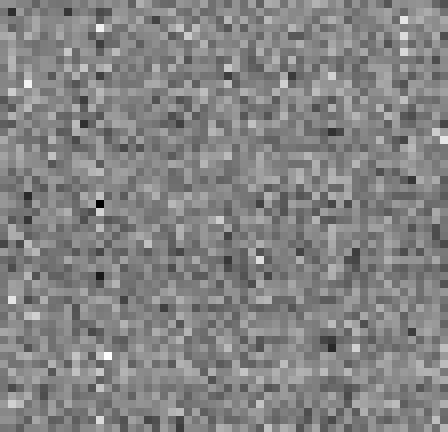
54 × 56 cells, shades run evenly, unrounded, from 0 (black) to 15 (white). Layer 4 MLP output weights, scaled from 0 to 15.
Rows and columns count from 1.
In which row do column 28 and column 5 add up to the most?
28
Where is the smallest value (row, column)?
26, 13
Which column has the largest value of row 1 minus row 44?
42
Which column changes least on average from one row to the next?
30
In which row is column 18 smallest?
19
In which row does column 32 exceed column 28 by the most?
16
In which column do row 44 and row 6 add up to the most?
45
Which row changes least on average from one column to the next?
48
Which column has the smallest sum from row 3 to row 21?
47
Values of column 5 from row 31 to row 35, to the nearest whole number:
8 11 7 8 5
